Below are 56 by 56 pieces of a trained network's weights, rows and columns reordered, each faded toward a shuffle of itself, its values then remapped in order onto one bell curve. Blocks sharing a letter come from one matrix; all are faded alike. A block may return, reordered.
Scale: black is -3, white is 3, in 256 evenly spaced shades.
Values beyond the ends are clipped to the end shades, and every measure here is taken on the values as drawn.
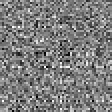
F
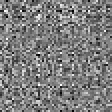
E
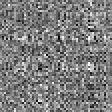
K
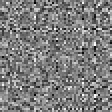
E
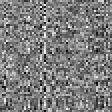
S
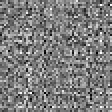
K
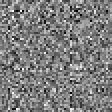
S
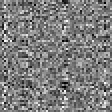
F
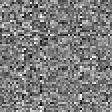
E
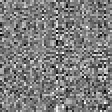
S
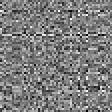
E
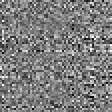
E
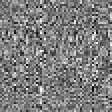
F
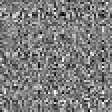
E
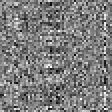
S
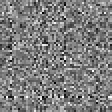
K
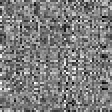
E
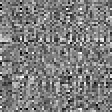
E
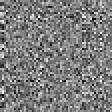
S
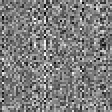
S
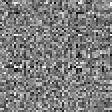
F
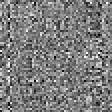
S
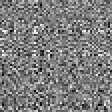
F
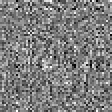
K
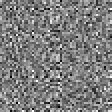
K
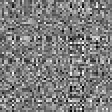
E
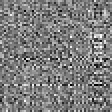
E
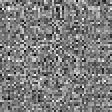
K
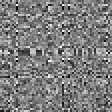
E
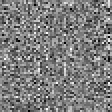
S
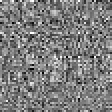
F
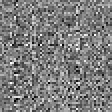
K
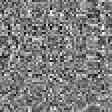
E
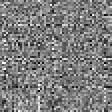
E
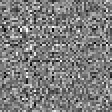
E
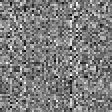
S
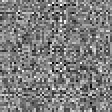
E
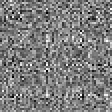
F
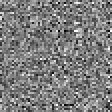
K
